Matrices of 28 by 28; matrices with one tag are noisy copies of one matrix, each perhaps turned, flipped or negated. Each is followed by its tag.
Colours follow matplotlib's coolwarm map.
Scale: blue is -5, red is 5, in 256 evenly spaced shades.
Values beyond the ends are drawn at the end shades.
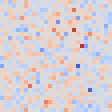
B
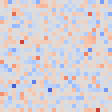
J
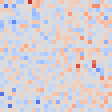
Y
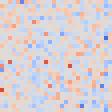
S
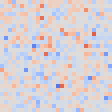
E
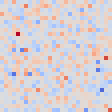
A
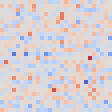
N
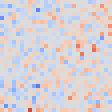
Y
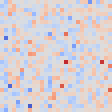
S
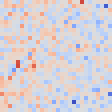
Y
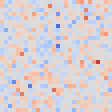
N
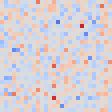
N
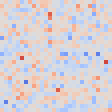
N
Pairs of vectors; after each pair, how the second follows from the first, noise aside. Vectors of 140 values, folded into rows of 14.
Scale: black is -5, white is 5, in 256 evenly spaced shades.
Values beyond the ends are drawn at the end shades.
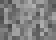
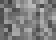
copied.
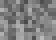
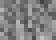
copied.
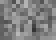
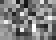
negated, scaled up.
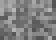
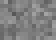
wrapped around, negated, shrunk.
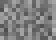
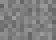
wrapped around, negated, shrunk.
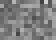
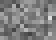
shuffled.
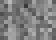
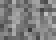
wrapped around.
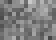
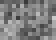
wrapped around.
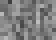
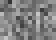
copied.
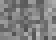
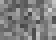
copied.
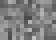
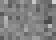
wrapped around, partly zeroed.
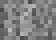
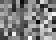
wrapped around, scaled up.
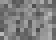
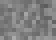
wrapped around, negated, shrunk.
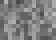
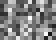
wrapped around, scaled up.
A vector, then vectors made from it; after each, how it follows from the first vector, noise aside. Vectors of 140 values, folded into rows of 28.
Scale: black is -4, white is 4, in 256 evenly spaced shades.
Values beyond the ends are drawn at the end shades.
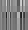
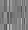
wrapped around, negated, shrunk.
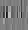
reversed, partly zeroed.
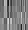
wrapped around.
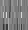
reversed, negated, partly zeroed.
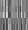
reversed, negated.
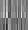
reversed, negated.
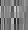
wrapped around.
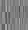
wrapped around, negated, shrunk.
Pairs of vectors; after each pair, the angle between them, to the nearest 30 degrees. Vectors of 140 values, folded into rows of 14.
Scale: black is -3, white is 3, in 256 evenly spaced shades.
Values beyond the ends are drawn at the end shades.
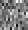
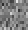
30 degrees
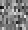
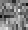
120 degrees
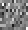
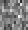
90 degrees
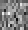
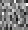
60 degrees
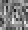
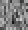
150 degrees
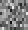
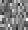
90 degrees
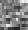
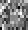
60 degrees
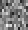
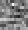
60 degrees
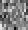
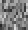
150 degrees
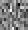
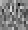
30 degrees
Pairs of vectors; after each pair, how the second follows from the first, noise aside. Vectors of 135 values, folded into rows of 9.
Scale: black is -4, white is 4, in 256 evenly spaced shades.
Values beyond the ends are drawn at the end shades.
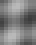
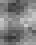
negated.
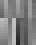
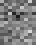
shuffled.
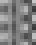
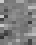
wrapped around, negated, partly zeroed.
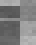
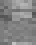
wrapped around, negated, partly zeroed.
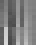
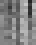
reversed, negated.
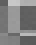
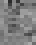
negated, partly zeroed.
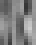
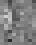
reversed, partly zeroed.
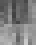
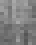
negated, shrunk.
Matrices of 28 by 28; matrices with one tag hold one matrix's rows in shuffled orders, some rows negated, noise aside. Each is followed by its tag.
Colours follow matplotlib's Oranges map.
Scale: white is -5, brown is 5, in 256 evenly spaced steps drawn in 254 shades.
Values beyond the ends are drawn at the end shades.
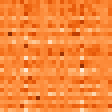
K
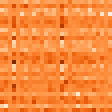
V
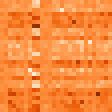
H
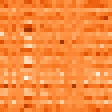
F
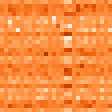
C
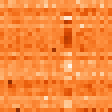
C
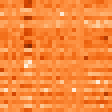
F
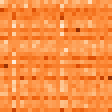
V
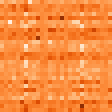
K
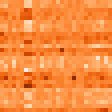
F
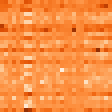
F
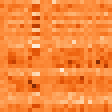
H
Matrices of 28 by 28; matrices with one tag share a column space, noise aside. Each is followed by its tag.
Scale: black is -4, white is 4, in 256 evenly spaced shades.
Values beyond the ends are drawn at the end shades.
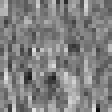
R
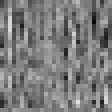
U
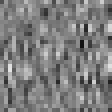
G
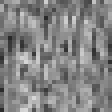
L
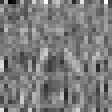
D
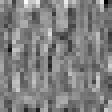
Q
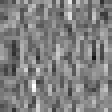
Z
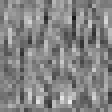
U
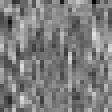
L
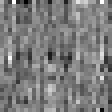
D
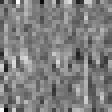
D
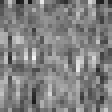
D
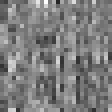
D
